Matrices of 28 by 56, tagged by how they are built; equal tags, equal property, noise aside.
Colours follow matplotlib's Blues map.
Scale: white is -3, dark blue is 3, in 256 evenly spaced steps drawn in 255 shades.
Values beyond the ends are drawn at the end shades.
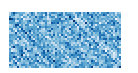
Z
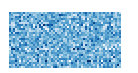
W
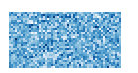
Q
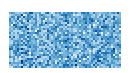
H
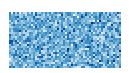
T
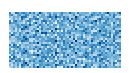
H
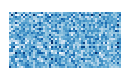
Q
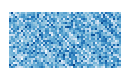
Z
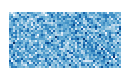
Z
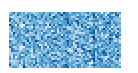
H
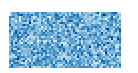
T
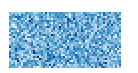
T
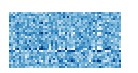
Q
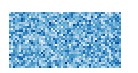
H
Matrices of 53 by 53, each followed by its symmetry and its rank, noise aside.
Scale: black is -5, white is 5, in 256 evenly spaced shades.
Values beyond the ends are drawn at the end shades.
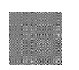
symmetric, rank two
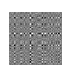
symmetric, rank one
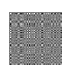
symmetric, rank one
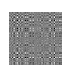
symmetric, rank one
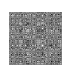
symmetric, rank three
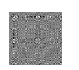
symmetric, rank three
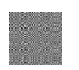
no symmetry, rank two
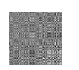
no symmetry, rank three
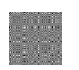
symmetric, rank two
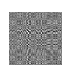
no symmetry, rank two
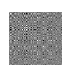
symmetric, rank two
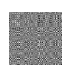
no symmetry, rank three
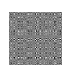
no symmetry, rank two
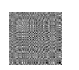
symmetric, rank three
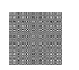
symmetric, rank one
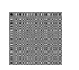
symmetric, rank one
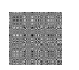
symmetric, rank two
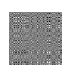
no symmetry, rank two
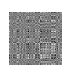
symmetric, rank two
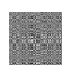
no symmetry, rank two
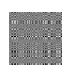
no symmetry, rank one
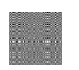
no symmetry, rank one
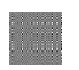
no symmetry, rank one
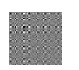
symmetric, rank one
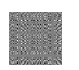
antisymmetric, rank two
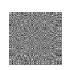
no symmetry, rank three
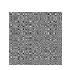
no symmetry, rank three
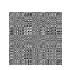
symmetric, rank two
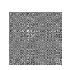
symmetric, rank three
